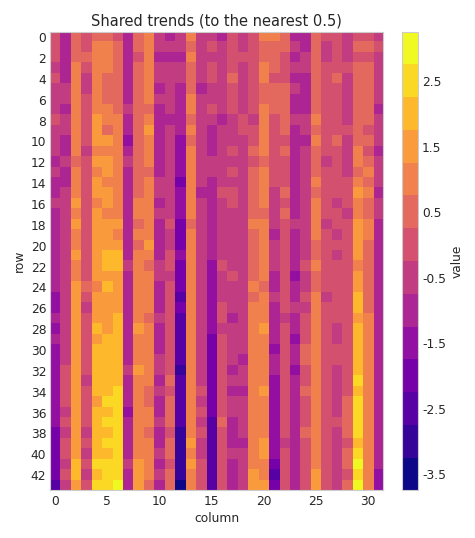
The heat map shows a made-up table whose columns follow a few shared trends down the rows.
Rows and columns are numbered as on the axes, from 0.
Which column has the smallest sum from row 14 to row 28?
12
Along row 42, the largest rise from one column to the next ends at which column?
13
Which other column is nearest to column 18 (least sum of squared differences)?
14
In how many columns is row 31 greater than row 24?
9
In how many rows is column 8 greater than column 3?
43
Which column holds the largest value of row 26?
29
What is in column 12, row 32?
-3
